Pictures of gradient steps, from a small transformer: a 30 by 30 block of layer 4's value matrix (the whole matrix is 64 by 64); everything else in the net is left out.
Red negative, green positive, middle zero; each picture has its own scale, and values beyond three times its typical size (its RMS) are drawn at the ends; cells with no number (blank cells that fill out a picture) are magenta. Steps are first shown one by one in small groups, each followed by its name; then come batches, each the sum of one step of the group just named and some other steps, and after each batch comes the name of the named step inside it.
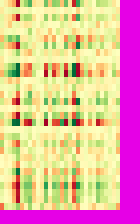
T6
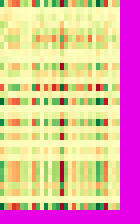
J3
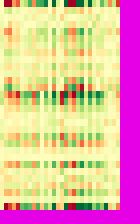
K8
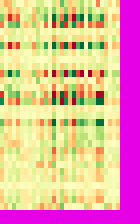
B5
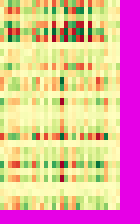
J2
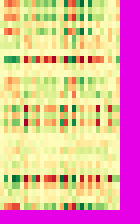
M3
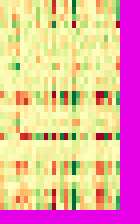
B5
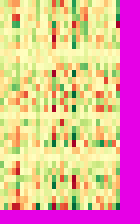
J3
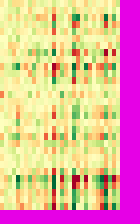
T6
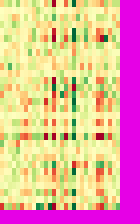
M3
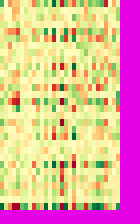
J3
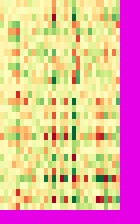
J2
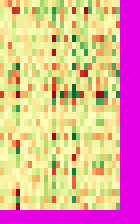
B5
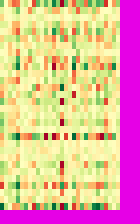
J3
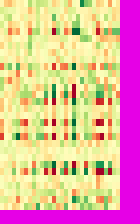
K8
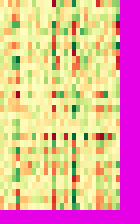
B5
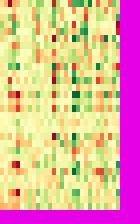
K8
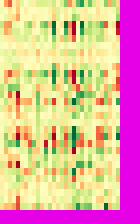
K8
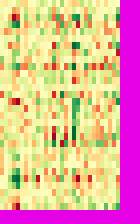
M3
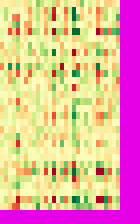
K8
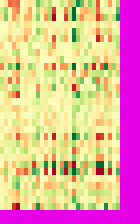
K8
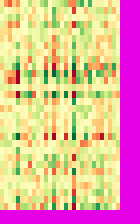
K8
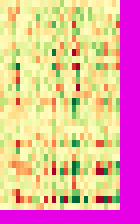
B5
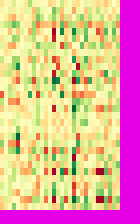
B5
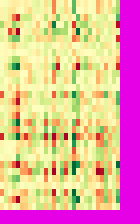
T6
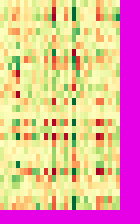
M3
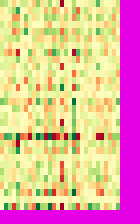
J3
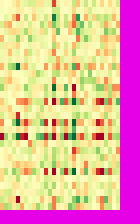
T6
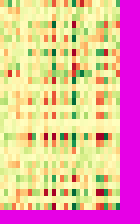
J2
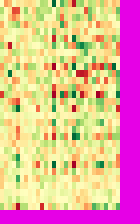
B5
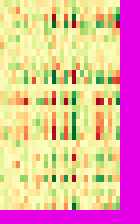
J2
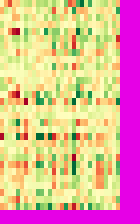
K8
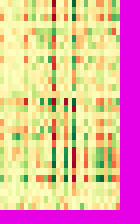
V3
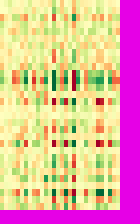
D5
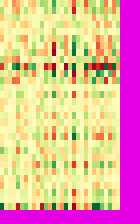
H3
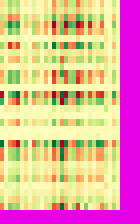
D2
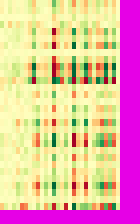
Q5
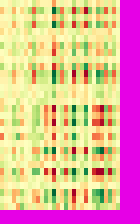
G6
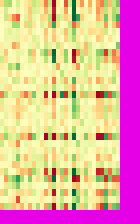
D2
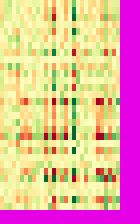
D5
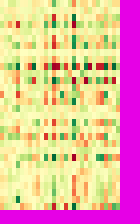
Q5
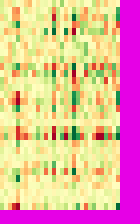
H3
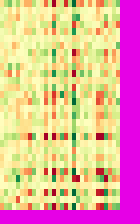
D2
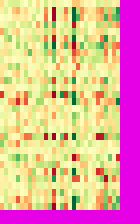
D2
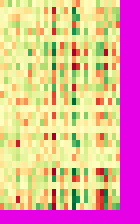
D2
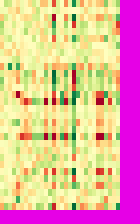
D5
